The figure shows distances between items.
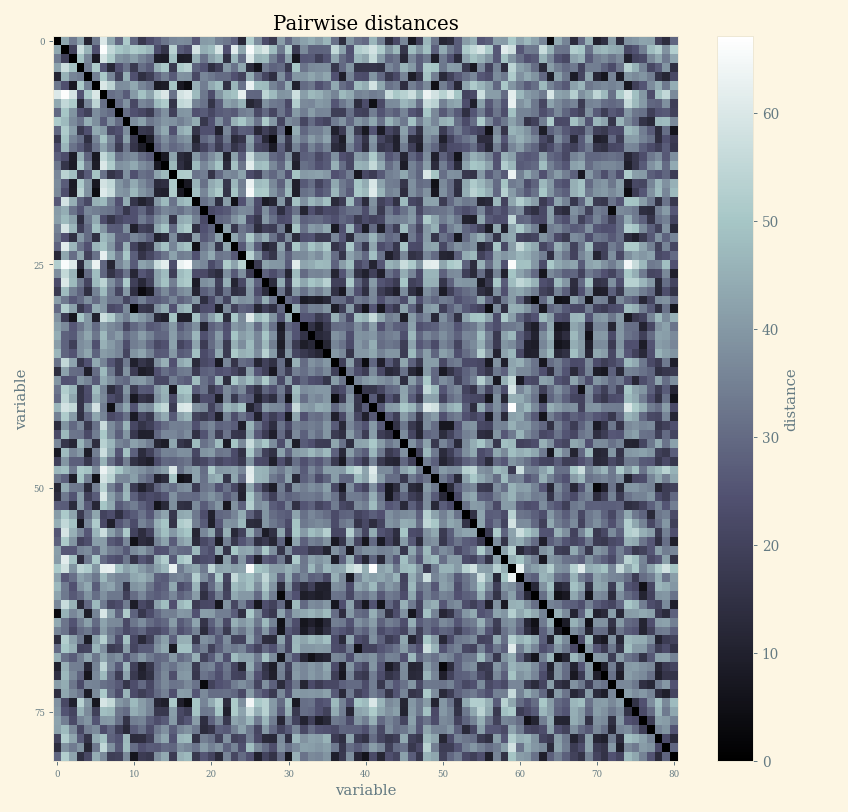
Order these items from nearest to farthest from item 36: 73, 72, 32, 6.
72, 73, 32, 6
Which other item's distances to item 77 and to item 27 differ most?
9
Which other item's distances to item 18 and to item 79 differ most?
23
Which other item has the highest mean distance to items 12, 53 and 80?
1
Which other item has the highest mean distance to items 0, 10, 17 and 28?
6
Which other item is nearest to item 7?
41
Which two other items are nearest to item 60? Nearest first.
38, 57
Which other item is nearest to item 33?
69
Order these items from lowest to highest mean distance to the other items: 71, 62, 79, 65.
71, 62, 65, 79
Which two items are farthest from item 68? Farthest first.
59, 48
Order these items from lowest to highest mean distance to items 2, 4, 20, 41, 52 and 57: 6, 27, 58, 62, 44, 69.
62, 69, 44, 58, 27, 6
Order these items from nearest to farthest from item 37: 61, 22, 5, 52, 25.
52, 22, 5, 61, 25
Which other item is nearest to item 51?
43
